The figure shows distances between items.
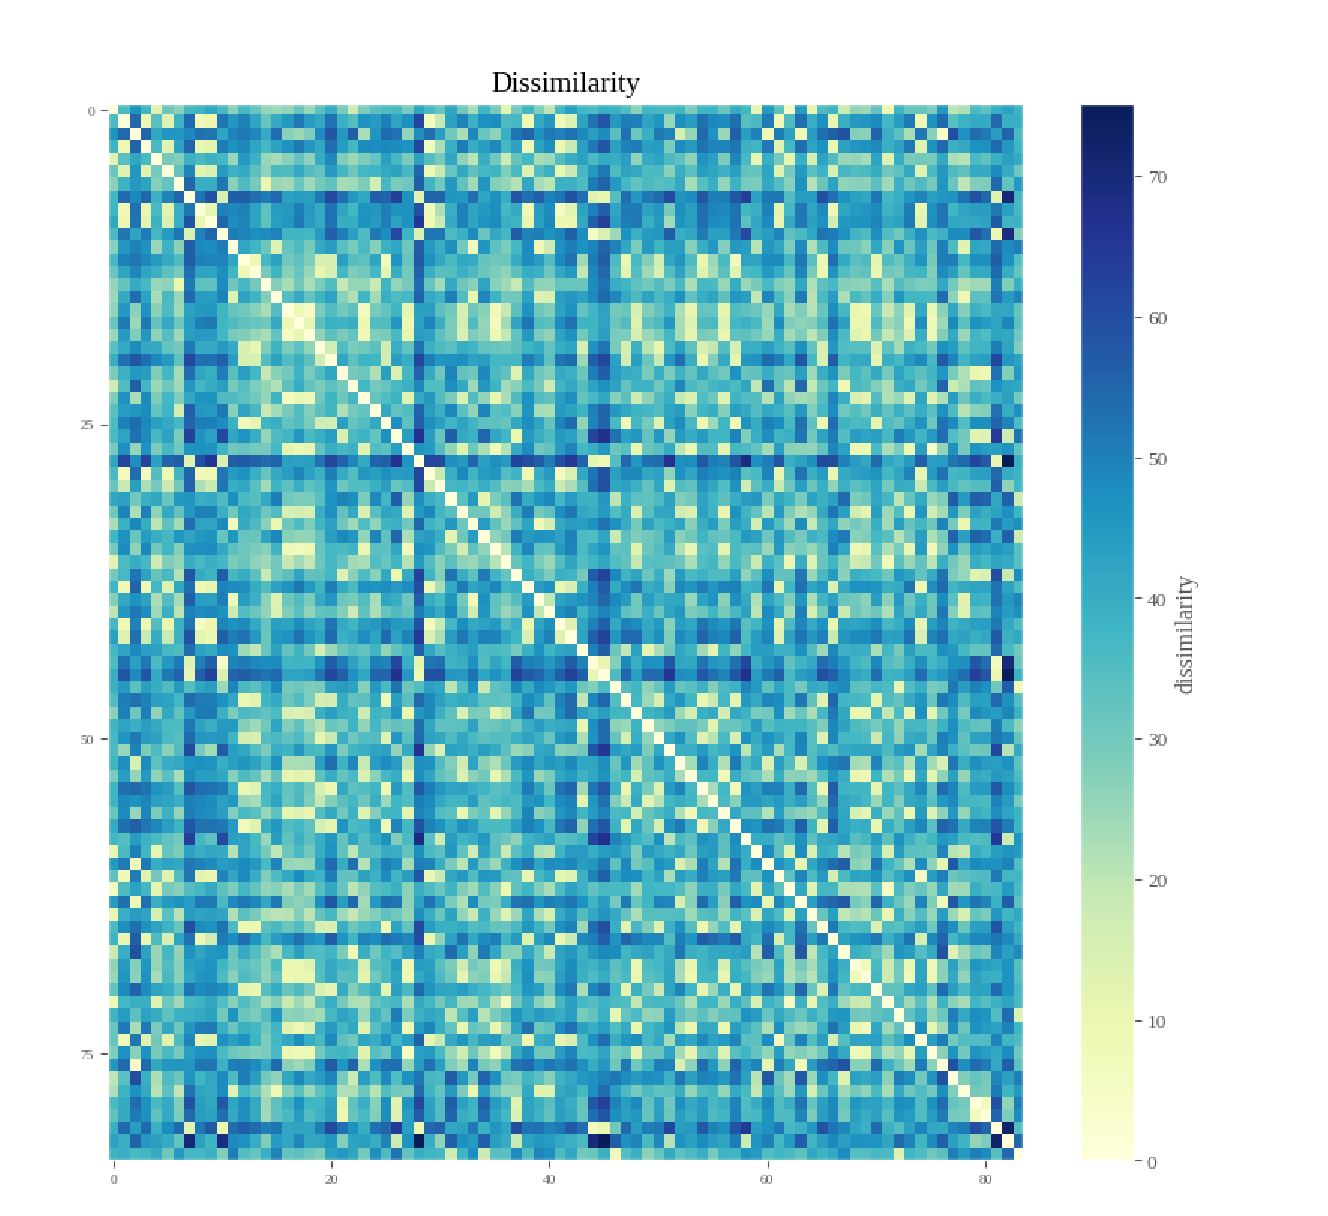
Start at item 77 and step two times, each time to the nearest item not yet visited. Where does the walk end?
22
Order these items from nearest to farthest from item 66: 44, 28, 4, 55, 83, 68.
4, 83, 68, 44, 55, 28
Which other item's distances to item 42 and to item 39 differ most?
11
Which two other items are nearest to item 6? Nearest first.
14, 24
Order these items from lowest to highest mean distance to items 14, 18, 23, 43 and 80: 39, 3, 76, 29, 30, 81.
30, 39, 76, 29, 3, 81
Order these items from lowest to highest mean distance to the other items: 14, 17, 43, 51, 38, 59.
14, 17, 59, 43, 51, 38
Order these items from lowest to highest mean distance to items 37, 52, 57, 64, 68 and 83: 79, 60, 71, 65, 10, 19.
71, 19, 65, 60, 79, 10
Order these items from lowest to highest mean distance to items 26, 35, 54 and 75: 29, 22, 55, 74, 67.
55, 22, 67, 74, 29
